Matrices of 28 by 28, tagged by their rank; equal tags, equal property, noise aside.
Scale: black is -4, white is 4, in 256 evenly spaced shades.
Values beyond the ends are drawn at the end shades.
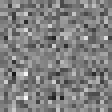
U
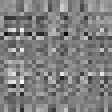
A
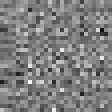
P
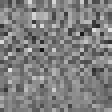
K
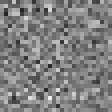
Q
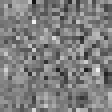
U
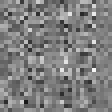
U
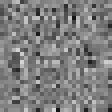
K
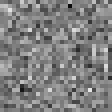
Q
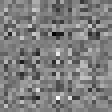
U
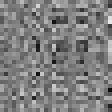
A
